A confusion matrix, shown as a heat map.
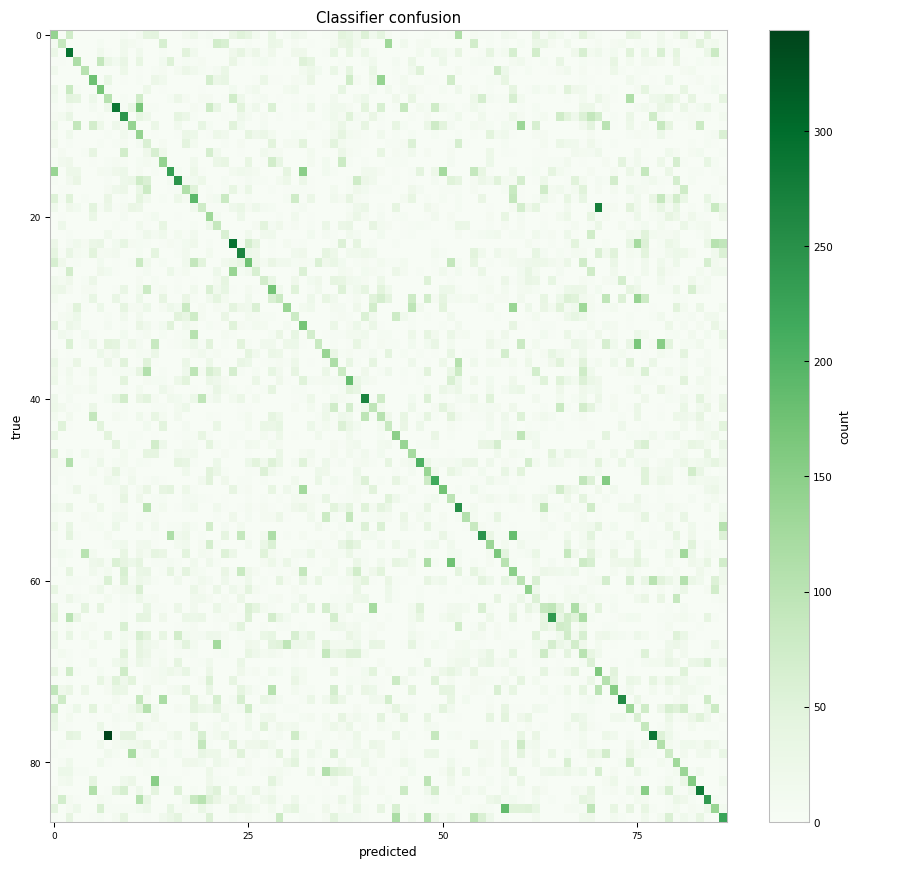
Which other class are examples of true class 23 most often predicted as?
75
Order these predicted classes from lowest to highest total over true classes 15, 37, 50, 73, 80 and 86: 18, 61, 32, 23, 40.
61, 40, 23, 18, 32
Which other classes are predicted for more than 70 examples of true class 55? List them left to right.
15, 24, 28, 59
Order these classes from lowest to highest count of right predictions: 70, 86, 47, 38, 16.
70, 38, 47, 86, 16
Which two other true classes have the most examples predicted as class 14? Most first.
73, 1
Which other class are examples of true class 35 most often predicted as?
58
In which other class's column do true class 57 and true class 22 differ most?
81
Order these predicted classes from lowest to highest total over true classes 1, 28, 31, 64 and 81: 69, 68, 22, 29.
69, 29, 22, 68
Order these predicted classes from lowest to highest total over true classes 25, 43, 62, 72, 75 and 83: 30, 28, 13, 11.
30, 13, 11, 28
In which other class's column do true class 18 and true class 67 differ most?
21
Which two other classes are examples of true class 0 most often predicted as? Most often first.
52, 2
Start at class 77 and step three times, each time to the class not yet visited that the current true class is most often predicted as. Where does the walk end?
12
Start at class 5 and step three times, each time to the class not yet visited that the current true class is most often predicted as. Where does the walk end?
19
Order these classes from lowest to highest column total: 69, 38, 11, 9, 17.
17, 69, 38, 9, 11
